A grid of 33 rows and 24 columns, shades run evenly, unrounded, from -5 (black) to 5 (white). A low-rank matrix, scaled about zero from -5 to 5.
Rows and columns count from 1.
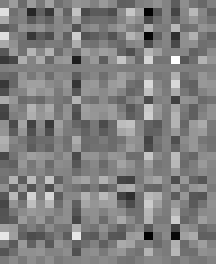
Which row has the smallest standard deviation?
9
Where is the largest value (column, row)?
20, 8
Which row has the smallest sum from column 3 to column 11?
2
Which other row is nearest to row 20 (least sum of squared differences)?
27
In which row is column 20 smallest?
30
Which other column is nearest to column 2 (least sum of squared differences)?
12
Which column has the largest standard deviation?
17
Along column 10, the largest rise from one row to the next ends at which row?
25
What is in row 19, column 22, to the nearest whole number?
1
